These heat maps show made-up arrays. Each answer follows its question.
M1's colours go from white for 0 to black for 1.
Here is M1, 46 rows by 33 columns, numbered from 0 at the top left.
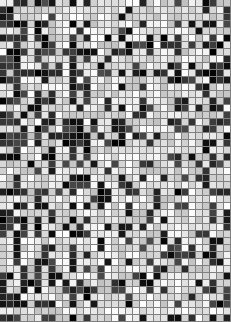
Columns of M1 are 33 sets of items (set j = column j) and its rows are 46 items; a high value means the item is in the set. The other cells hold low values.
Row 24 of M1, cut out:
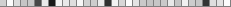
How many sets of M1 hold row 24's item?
4
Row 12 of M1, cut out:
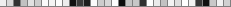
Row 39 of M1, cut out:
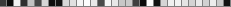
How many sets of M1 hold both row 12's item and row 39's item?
1
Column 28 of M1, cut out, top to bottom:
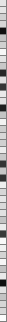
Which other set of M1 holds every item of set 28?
11
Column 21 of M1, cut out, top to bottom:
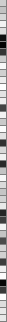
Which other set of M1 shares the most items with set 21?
30
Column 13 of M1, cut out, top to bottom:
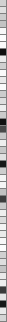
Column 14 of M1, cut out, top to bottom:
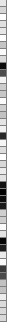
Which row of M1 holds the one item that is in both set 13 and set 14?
28
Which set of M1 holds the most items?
10
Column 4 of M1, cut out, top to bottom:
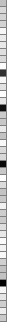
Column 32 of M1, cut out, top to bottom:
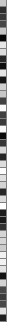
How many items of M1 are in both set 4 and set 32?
0
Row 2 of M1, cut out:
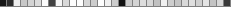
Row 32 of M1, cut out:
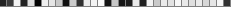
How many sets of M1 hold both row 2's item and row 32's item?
4
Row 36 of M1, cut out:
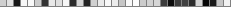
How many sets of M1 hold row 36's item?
11
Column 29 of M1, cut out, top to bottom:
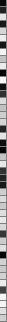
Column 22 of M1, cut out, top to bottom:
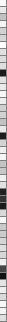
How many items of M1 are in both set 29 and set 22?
1
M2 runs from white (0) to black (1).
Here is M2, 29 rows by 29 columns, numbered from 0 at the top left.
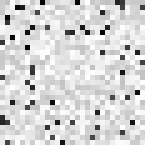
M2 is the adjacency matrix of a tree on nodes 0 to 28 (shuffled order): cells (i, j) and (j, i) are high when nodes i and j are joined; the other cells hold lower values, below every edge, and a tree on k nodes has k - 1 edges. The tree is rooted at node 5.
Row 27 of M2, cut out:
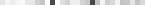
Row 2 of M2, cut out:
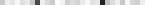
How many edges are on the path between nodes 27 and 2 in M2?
3
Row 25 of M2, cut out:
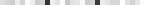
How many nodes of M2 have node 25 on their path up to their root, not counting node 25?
2
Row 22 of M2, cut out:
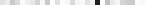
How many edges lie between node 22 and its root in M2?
4
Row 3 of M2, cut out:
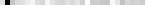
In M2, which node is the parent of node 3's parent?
24
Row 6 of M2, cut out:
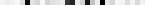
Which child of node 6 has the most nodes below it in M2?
14
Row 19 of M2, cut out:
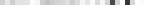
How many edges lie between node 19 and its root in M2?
3
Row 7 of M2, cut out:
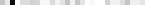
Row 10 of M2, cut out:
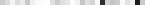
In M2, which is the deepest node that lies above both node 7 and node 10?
20
